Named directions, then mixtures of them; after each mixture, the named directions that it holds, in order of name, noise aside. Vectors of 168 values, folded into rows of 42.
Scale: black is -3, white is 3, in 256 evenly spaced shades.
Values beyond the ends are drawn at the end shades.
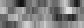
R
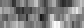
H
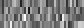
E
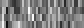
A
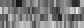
E, H, R.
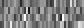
E.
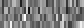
E.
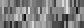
E, H, R.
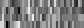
A.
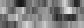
R.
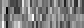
A.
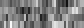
E, H.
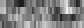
R.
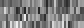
A, E, H.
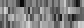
E, R.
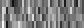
A.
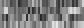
E, H, R.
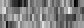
A, R.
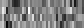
A, E, R.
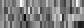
E, R.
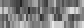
E, H, R.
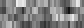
R.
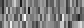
E.
